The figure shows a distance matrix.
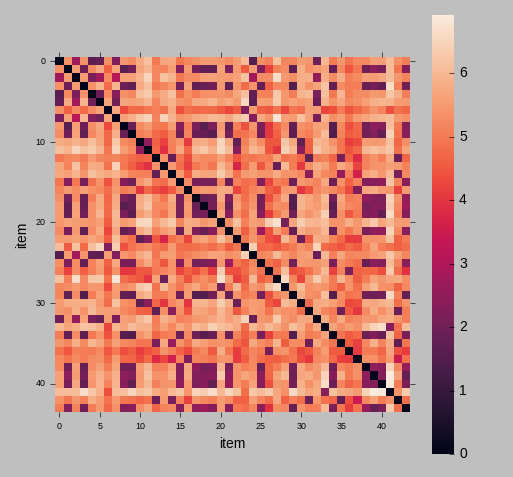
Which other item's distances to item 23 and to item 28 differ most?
20
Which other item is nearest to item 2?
4
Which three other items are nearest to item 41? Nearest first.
33, 6, 23
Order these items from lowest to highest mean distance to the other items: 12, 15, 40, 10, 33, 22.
15, 40, 12, 22, 10, 33
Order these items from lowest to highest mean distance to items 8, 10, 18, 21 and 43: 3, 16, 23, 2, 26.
3, 26, 23, 16, 2
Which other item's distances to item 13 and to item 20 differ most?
27
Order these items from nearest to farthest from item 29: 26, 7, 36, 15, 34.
34, 15, 26, 36, 7
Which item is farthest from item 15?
41
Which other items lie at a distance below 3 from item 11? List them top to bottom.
10, 22, 30
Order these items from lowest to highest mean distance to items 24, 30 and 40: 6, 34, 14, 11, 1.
34, 1, 11, 6, 14
